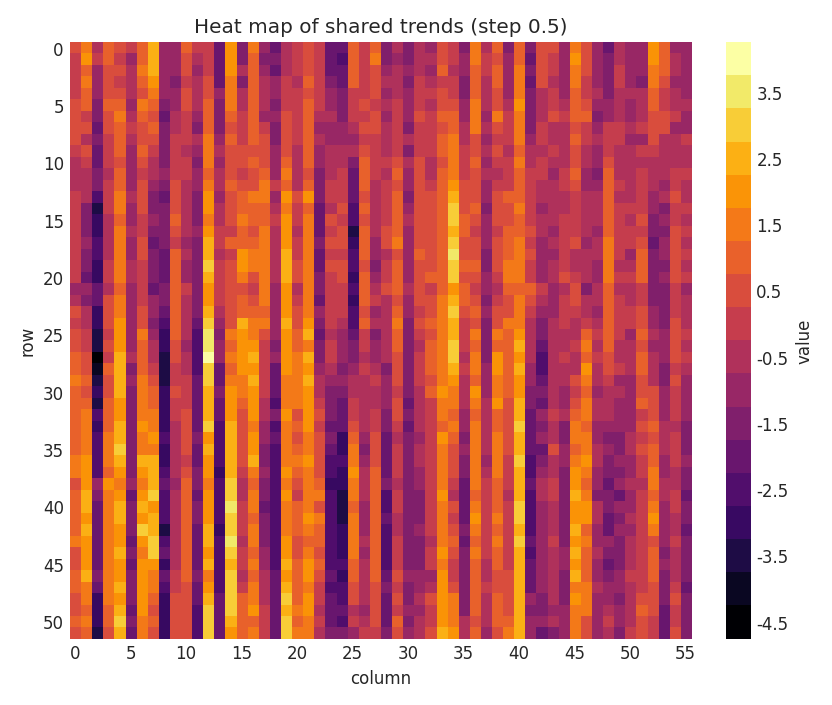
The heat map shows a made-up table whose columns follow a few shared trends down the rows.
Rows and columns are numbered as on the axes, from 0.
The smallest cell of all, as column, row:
2, 27
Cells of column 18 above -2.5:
39
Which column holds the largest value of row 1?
7
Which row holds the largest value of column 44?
20
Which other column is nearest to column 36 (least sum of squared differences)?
38
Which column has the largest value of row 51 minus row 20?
1
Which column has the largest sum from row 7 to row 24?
34
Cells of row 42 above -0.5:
29
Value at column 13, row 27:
-1
